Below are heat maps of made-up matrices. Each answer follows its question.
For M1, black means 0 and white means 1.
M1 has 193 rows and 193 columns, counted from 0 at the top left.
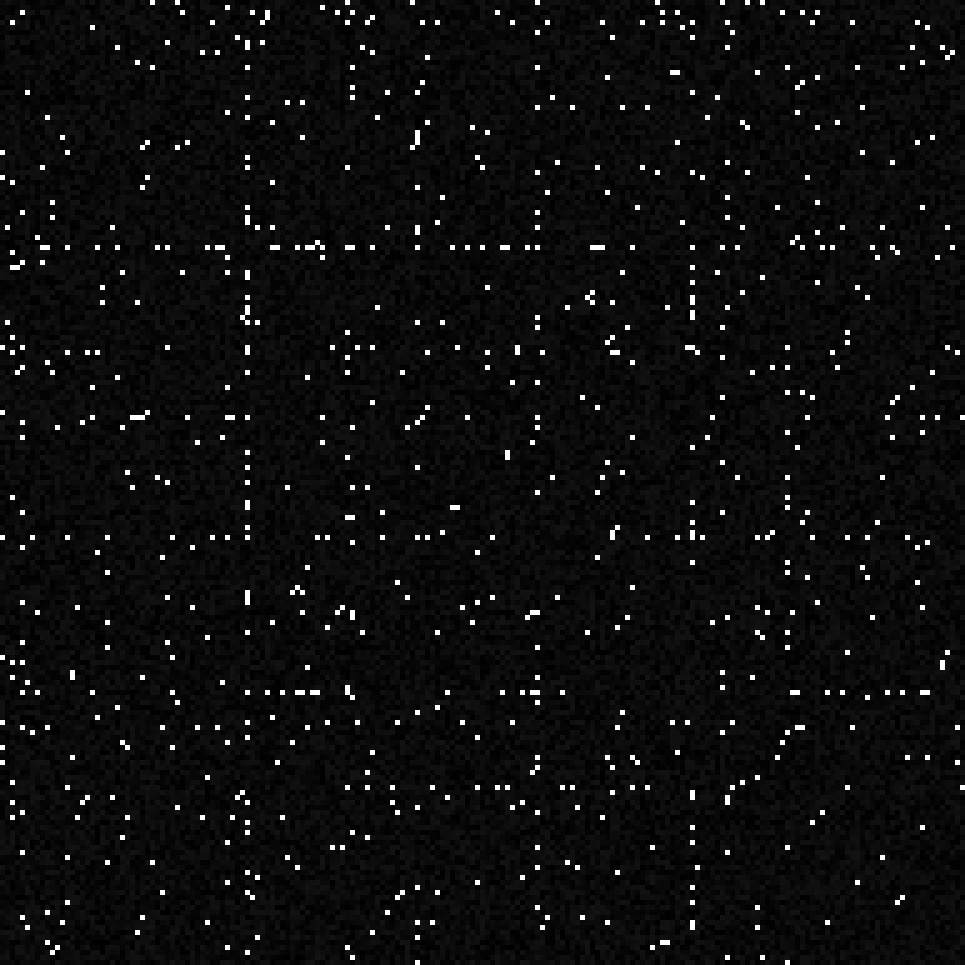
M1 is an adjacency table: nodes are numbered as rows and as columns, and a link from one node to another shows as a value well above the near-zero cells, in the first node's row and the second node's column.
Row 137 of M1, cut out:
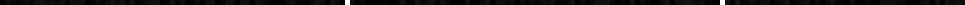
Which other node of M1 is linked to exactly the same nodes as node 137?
node 71
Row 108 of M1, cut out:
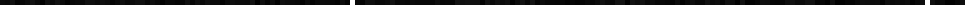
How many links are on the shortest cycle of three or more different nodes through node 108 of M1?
5
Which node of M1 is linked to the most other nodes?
node 49
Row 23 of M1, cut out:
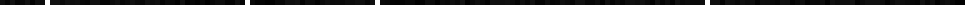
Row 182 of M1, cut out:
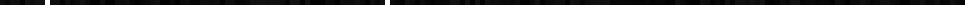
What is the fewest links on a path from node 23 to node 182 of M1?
2
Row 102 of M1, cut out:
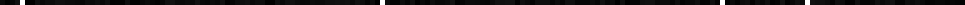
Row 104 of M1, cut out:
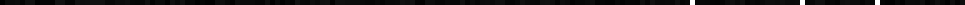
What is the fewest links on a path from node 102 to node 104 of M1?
3
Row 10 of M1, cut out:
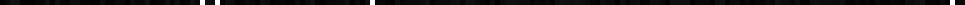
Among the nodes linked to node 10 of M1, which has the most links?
node 74
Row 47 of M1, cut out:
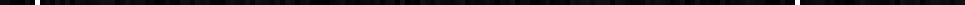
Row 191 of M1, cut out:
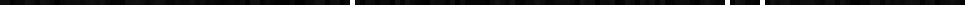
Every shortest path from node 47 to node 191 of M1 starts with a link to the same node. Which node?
node 159
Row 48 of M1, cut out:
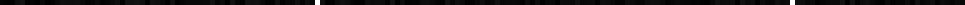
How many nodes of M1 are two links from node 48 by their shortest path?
3
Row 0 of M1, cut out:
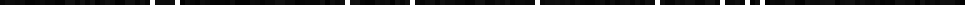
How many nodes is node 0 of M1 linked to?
9
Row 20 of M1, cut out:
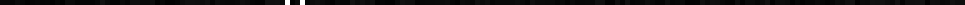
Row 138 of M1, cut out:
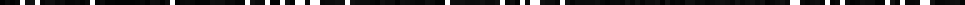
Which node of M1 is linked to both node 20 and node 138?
node 60
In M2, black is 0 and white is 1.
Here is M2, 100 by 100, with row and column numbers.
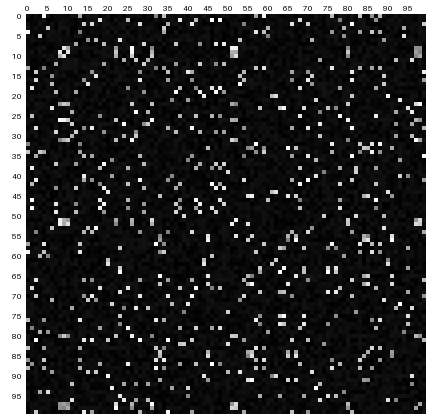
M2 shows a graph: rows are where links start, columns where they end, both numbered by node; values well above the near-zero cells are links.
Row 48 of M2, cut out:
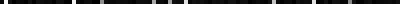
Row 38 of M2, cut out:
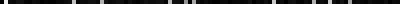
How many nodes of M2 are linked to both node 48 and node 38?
8
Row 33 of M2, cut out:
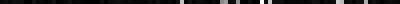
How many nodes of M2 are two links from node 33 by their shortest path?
9
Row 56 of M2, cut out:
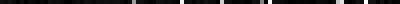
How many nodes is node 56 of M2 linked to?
8
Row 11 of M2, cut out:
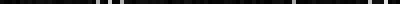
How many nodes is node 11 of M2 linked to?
6
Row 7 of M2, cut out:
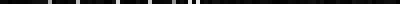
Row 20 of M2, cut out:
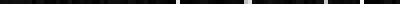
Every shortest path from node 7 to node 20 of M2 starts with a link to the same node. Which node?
node 29
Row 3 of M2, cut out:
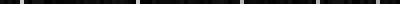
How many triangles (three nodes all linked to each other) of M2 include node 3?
5
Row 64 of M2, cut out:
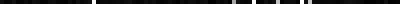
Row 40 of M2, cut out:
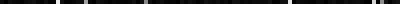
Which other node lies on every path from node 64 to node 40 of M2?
node 95
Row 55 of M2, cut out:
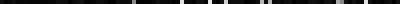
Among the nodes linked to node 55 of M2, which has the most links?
node 52
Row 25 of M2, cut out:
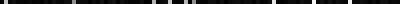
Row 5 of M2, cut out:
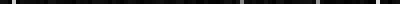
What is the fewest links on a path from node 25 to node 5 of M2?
3
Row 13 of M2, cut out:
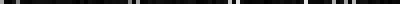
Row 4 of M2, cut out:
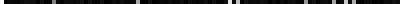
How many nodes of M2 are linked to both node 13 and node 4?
8
